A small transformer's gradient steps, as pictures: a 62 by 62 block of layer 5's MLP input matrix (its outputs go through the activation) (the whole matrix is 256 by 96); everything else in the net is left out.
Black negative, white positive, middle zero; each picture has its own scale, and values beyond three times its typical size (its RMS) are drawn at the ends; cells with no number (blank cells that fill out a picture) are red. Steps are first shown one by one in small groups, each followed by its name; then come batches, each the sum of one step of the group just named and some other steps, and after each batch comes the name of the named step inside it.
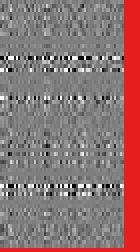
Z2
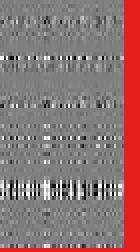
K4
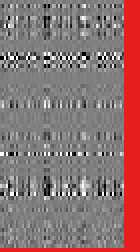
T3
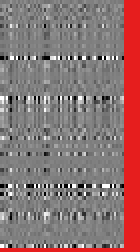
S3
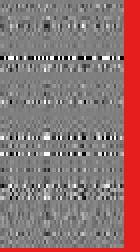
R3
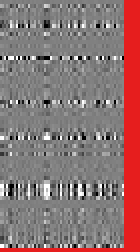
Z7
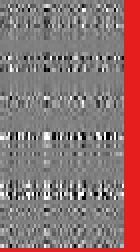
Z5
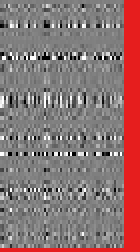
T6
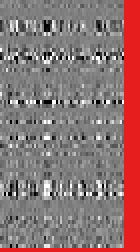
Z7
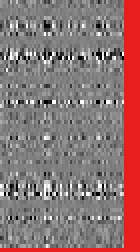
Z7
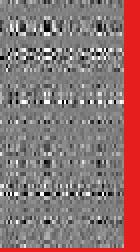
Z2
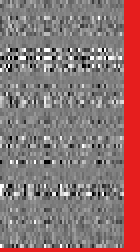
Z2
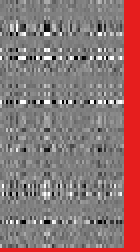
K4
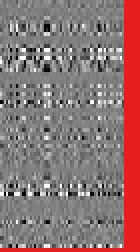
Z7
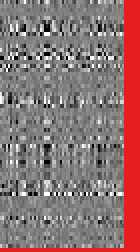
S3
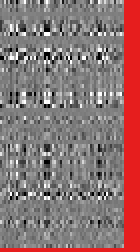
R3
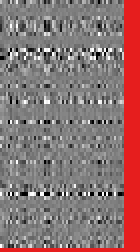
S3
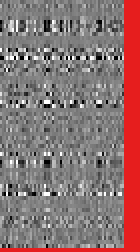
T3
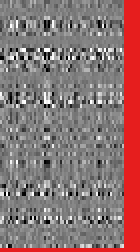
S3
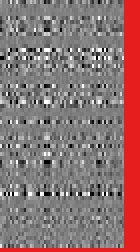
R3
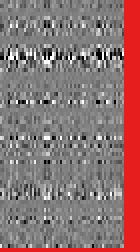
R3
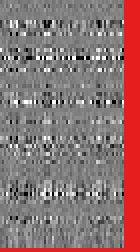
R3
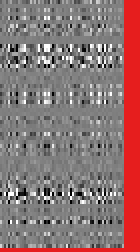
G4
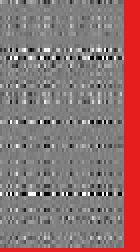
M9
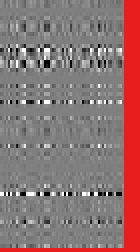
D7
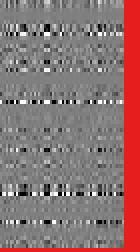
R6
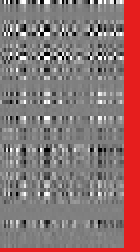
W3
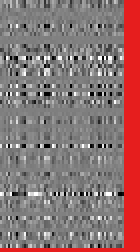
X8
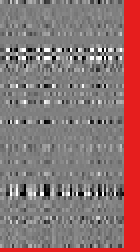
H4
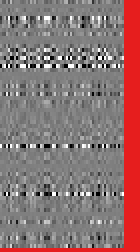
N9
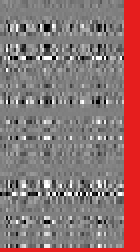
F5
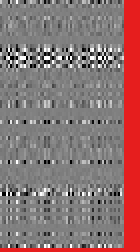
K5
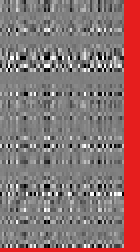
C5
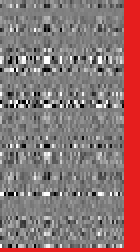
X8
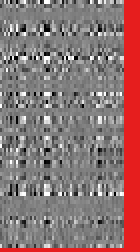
W3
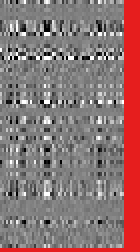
W3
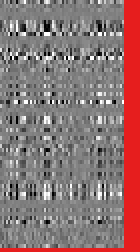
W3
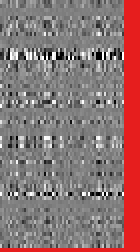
M9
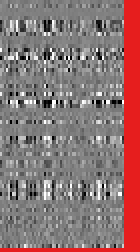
F5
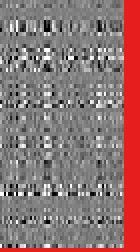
D7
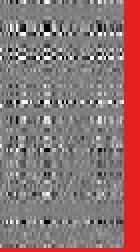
W3
